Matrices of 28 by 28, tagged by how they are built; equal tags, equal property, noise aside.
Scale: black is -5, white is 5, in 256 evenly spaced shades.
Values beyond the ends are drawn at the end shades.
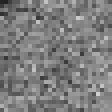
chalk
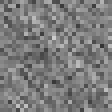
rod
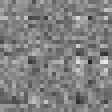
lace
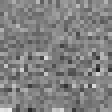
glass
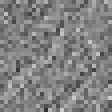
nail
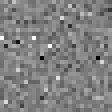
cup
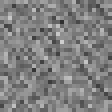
rod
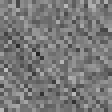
rod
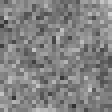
chalk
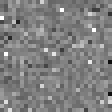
cup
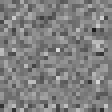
lace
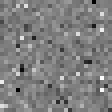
cup
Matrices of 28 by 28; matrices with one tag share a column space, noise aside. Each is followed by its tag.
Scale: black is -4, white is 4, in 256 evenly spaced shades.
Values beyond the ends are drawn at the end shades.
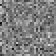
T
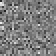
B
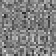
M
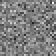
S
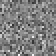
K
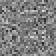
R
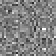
T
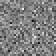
R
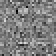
T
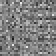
S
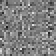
B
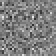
B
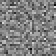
B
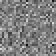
T
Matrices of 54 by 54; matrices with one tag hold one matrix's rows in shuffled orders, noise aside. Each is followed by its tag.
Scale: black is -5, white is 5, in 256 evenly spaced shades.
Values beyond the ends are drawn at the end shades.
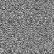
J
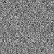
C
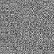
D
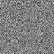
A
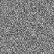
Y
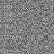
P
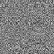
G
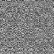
J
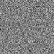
G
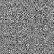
P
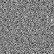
C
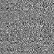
D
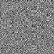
Y
